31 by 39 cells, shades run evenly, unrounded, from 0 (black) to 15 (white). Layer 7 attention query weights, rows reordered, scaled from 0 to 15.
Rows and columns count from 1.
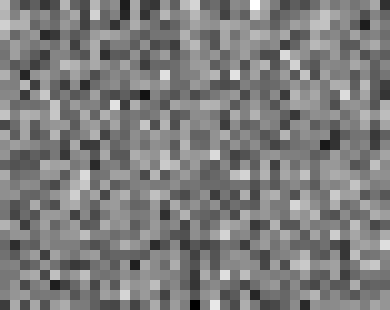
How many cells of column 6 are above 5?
26
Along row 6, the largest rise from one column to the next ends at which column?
29
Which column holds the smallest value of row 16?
7
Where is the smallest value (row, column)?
31, 20
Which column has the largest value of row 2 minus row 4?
5
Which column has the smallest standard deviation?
21
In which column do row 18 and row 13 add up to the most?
9
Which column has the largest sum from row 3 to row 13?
1
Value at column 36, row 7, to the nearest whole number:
10
